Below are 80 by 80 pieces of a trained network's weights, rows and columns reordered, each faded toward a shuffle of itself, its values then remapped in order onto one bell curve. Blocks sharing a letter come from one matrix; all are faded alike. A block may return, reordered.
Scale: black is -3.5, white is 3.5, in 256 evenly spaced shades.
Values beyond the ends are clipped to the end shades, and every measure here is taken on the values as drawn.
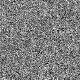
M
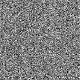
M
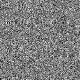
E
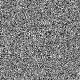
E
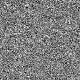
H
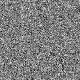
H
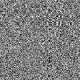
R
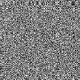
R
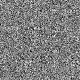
E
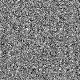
M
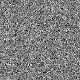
M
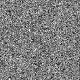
H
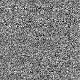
M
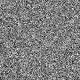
H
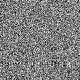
E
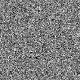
M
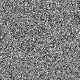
H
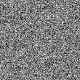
E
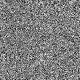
E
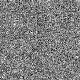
E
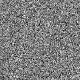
H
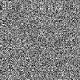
R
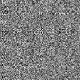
R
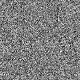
M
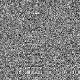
R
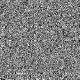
M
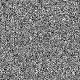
E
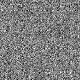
M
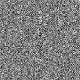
R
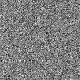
E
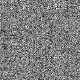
M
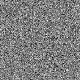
E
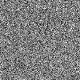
H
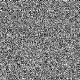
M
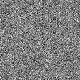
E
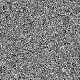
H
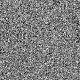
H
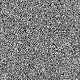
E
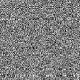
R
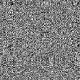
R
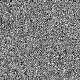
H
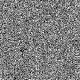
E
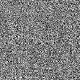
M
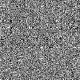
M
